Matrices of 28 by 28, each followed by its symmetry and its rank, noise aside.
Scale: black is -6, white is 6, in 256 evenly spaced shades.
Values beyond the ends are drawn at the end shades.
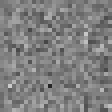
no symmetry, rank eight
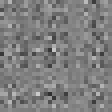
no symmetry, rank four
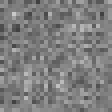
symmetric, rank four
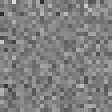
antisymmetric, rank six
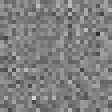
antisymmetric, rank eight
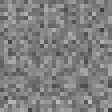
no symmetry, rank six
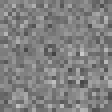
symmetric, rank six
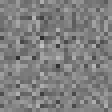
no symmetry, rank four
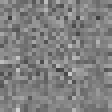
no symmetry, rank six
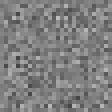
antisymmetric, rank eight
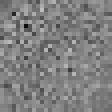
symmetric, rank six
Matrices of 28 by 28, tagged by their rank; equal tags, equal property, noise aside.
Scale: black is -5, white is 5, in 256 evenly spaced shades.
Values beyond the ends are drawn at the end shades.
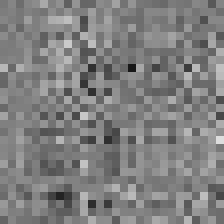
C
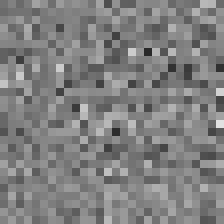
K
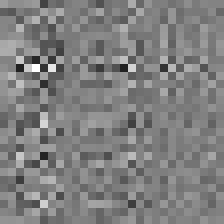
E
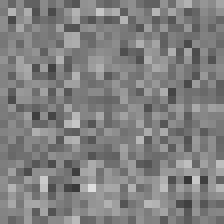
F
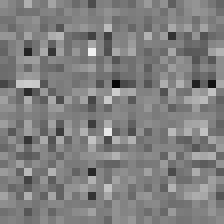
E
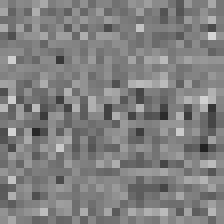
C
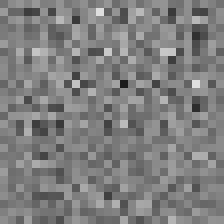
C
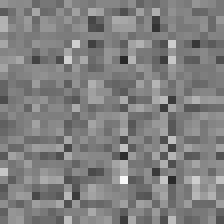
E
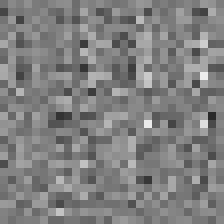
C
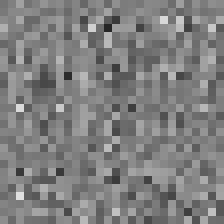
K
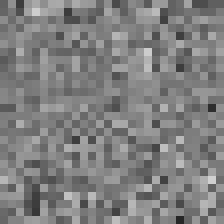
F
